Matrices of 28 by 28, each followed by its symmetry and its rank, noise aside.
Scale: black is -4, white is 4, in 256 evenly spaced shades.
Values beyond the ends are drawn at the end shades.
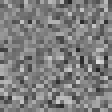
no symmetry, rank six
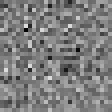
no symmetry, rank six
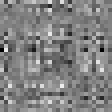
no symmetry, rank three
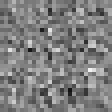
antisymmetric, rank four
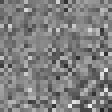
symmetric, rank six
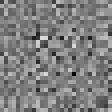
symmetric, rank four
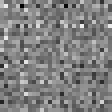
no symmetry, rank six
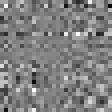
no symmetry, rank four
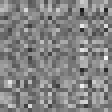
no symmetry, rank three
